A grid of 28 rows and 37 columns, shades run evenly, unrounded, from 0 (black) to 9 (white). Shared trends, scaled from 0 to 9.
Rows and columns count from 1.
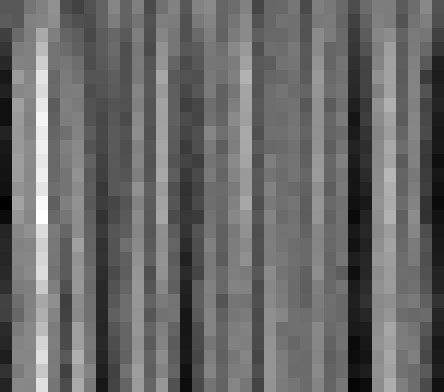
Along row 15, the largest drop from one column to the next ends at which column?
5
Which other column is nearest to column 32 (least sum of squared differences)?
3
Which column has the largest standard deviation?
4
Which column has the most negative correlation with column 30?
7
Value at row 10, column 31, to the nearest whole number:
2
